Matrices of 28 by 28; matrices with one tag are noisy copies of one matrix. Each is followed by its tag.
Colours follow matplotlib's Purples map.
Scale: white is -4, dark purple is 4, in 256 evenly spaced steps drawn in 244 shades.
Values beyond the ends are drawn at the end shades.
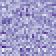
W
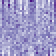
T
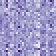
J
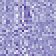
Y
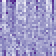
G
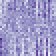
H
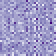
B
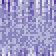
T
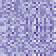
B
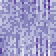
H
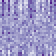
T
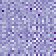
B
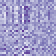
Y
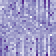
H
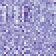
Y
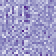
Y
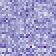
W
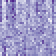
G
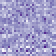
W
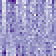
G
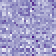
W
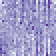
H
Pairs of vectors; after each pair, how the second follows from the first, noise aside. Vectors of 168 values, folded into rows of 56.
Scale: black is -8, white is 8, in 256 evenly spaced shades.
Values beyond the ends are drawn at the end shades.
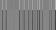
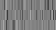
shuffled.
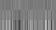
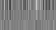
reversed, negated.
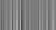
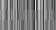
reversed, scaled up.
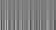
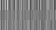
wrapped around.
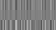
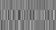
wrapped around, negated.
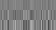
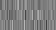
shuffled.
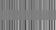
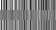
reversed, scaled up.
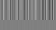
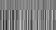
reversed, scaled up.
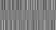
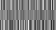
reversed, scaled up.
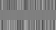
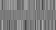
negated.
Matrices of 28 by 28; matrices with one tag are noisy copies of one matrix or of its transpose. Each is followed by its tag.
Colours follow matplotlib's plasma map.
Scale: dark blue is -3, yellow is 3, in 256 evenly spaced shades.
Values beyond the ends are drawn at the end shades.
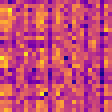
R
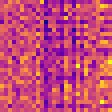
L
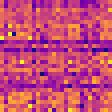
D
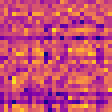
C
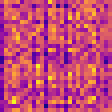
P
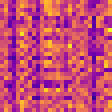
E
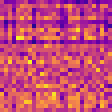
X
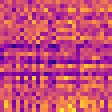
L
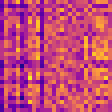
X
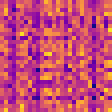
E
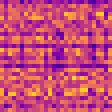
P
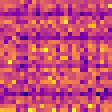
E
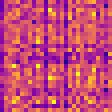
P
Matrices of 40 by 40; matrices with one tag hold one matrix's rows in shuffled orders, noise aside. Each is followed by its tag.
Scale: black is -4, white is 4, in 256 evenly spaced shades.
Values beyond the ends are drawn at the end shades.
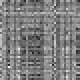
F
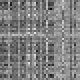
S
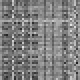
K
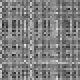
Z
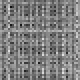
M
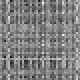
M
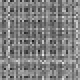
M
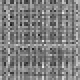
M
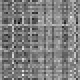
K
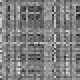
F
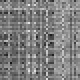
S
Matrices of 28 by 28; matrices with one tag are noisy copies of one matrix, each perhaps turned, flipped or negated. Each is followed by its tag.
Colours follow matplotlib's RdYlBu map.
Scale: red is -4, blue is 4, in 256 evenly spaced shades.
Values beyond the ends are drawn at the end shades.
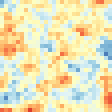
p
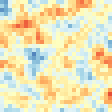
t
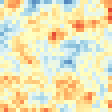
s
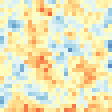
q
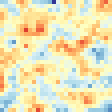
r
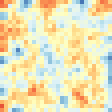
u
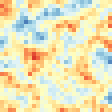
t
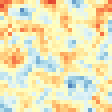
r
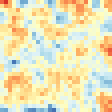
u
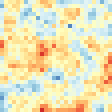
s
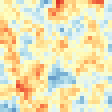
t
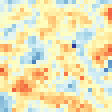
t
